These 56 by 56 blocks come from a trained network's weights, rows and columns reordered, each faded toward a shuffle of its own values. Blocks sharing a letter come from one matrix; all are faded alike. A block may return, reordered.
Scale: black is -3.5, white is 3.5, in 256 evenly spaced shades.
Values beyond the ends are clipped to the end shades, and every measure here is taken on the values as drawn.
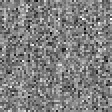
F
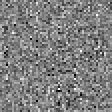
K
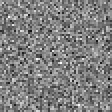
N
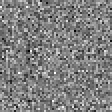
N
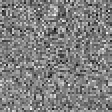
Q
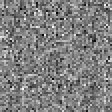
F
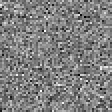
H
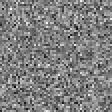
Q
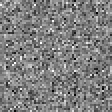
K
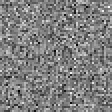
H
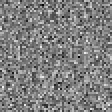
N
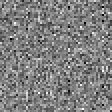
K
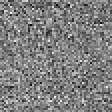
Q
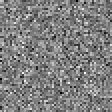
H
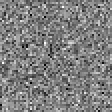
K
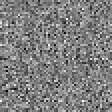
N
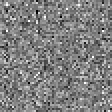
K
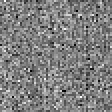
F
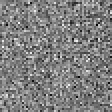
F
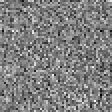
N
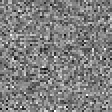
Q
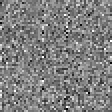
K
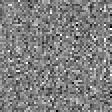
K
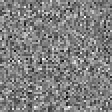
N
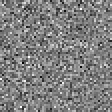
H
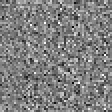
K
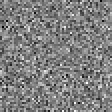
N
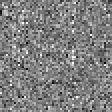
K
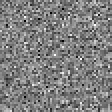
K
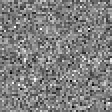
H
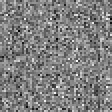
F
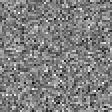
H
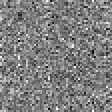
K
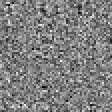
Q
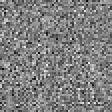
Q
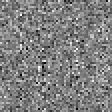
K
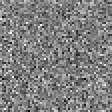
Q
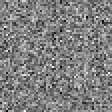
H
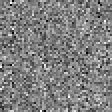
K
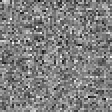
Q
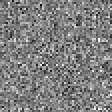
N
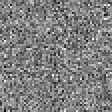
H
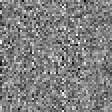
K
